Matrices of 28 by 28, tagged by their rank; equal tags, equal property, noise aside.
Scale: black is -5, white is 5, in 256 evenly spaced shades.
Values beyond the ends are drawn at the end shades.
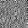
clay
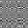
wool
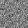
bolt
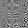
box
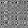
wool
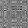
wool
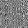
bolt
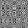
wool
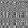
wool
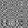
wool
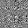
clay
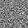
bolt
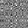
clay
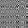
wool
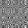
box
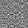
clay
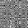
clay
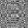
wool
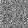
bolt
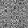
bolt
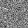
bolt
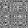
box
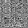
bolt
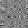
clay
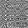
clay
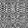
box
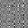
wool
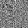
bolt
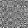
clay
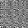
clay
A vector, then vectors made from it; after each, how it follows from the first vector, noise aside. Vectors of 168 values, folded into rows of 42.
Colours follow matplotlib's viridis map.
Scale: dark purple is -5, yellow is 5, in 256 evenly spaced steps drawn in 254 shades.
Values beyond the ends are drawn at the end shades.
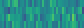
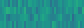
negated, shrunk.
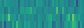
partly zeroed.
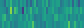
reversed, partly zeroed.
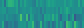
reversed, partly zeroed.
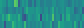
partly zeroed.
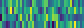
reversed, scaled up.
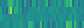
reversed, partly zeroed.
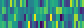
wrapped around, negated, scaled up.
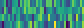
wrapped around, negated, scaled up.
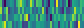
wrapped around, negated, scaled up.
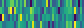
reversed, scaled up.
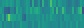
partly zeroed.
